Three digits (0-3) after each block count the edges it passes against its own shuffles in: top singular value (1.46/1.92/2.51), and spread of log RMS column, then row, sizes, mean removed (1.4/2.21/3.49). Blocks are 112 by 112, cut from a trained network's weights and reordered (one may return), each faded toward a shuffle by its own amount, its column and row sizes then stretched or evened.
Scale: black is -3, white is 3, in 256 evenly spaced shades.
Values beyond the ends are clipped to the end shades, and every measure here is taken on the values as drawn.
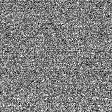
0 0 1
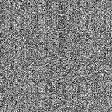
2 0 0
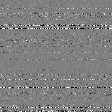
2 0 3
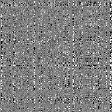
2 3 2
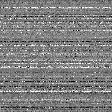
3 0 3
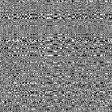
3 0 3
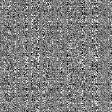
1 3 0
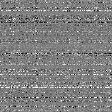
2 1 3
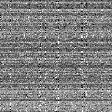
3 2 0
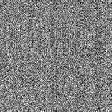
2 0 0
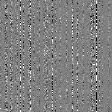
2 3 0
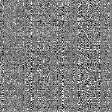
1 3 1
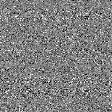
1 0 2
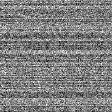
3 2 0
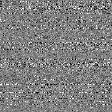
1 1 3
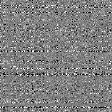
2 2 3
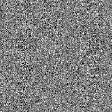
2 2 0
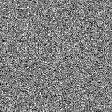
2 0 0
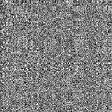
2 1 1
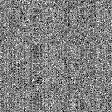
2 0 0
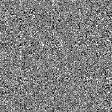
1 2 1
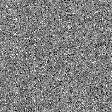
1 1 0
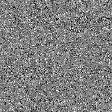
0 1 1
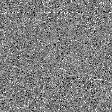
0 1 1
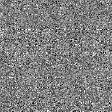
0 1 2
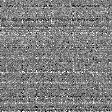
2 1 2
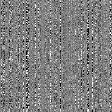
2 3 0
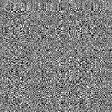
3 2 2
